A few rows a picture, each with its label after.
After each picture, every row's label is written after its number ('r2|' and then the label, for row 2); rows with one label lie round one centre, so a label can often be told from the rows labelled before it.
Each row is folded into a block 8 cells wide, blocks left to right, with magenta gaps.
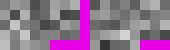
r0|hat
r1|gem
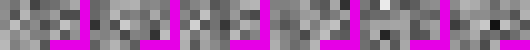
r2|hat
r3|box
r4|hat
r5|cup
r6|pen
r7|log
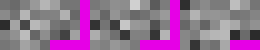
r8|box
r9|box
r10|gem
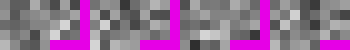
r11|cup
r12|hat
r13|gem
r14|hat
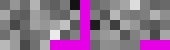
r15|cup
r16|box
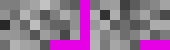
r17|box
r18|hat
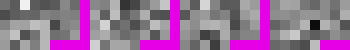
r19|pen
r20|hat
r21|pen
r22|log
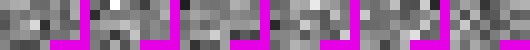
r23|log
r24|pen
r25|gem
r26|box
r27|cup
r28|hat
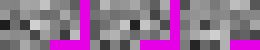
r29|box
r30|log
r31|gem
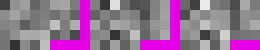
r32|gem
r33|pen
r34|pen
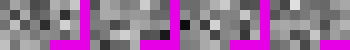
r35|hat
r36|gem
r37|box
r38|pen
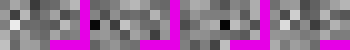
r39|hat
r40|box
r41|log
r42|hat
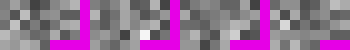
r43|hat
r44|cup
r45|cup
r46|hat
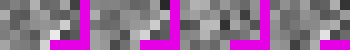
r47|cup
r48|cup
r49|log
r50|cup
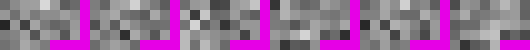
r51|box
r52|box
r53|hat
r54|gem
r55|box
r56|gem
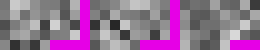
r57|log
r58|box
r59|cup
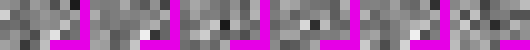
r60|cup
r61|cup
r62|log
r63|log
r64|cup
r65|hat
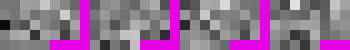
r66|box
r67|gem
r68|box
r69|pen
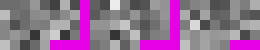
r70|cup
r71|pen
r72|hat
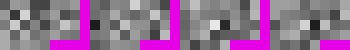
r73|hat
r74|box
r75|log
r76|log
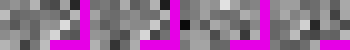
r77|cup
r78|cup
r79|box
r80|log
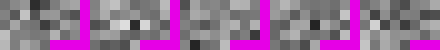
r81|hat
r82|log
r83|gem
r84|log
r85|hat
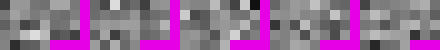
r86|gem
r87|pen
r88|cup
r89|box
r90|gem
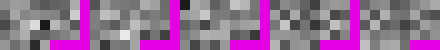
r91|log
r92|gem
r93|gem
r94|hat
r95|hat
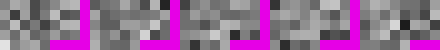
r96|hat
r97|cup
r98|gem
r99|gem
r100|log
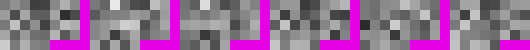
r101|hat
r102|pen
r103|pen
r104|hat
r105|box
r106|hat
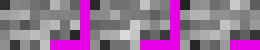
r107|gem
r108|gem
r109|gem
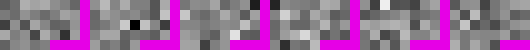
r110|box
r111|log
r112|cup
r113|gem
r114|pen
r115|hat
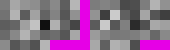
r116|log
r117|hat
